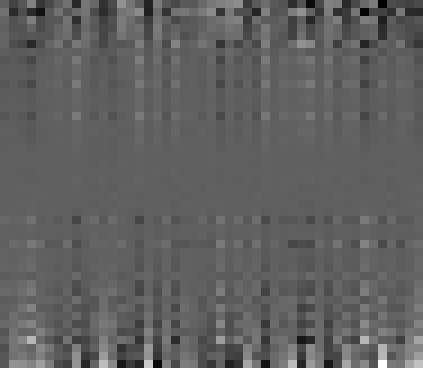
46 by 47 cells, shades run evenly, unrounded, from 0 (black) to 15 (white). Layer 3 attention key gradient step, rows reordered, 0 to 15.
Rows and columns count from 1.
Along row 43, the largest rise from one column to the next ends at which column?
41
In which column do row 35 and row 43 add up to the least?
34
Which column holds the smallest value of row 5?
43
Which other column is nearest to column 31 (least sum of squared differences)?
22
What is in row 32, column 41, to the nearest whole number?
6
